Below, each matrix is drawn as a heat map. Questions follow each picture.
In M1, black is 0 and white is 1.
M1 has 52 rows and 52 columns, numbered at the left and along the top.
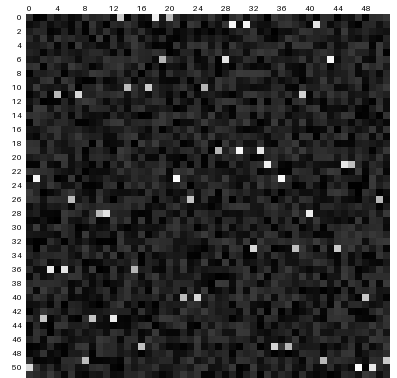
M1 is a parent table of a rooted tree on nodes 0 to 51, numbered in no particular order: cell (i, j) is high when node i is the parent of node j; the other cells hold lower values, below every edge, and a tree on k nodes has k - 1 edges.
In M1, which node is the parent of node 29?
1
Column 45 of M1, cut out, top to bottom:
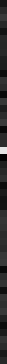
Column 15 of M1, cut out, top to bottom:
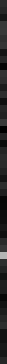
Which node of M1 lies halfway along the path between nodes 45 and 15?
23
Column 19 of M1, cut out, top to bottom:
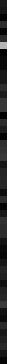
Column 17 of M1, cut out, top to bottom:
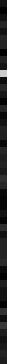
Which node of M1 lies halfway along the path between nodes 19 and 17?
28
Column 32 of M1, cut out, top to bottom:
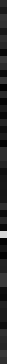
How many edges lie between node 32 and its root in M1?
4
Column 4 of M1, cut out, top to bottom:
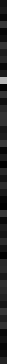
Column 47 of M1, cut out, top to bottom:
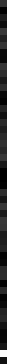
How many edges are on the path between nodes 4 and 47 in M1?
6
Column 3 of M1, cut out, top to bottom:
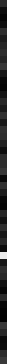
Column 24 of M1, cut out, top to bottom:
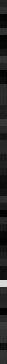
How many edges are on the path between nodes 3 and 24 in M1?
7
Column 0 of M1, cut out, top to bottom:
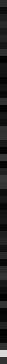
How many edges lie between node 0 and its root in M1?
2
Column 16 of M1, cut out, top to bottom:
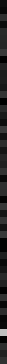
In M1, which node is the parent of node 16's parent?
50
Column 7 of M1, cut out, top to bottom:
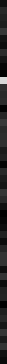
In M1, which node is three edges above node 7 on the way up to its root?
6
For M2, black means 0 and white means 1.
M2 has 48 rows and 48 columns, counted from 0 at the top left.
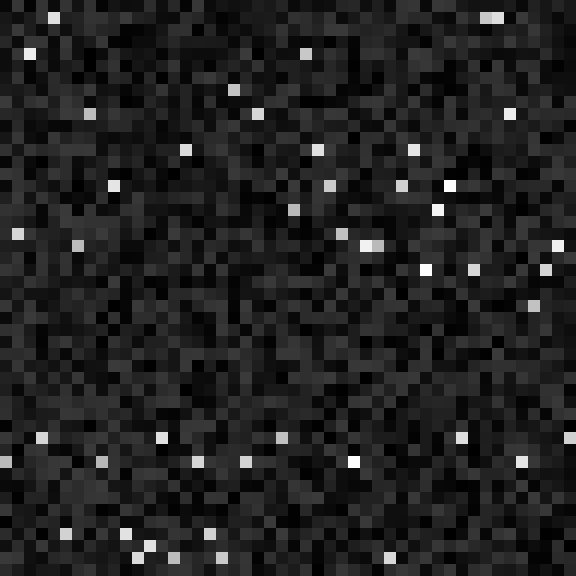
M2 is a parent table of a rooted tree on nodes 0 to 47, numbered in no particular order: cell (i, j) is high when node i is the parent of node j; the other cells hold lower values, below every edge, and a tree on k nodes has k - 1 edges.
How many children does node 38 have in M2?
6
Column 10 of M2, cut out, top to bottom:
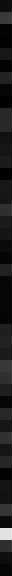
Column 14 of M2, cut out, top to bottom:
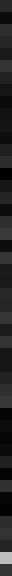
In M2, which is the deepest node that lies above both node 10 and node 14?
44
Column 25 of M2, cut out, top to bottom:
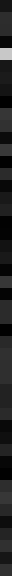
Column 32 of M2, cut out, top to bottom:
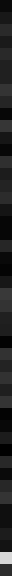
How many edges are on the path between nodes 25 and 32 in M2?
7
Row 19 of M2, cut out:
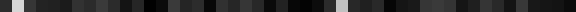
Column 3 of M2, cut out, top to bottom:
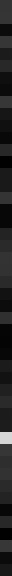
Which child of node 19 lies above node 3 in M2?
1
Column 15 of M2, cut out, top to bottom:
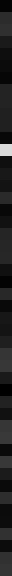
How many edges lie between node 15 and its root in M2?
3
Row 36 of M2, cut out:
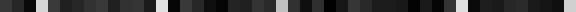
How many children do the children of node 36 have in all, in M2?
6
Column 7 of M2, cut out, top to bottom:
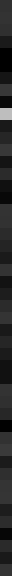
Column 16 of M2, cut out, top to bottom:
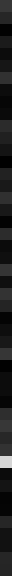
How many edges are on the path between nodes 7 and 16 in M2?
9
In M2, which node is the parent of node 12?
45
